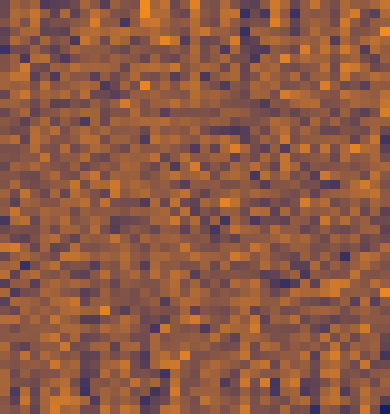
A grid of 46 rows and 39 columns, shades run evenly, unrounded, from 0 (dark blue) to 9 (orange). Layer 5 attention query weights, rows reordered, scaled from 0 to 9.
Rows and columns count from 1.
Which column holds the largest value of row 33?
39
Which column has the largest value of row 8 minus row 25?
26
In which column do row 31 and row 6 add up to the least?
27
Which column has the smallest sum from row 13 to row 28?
22
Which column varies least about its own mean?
14
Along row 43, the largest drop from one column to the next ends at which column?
28
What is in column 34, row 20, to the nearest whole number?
6
